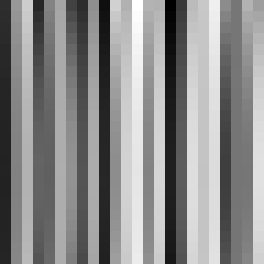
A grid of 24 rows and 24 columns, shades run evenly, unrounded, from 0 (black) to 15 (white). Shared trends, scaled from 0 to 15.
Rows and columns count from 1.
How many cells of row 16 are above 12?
6
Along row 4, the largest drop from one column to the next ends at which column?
16
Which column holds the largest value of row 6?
13
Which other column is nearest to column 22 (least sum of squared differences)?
5
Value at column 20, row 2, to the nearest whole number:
14
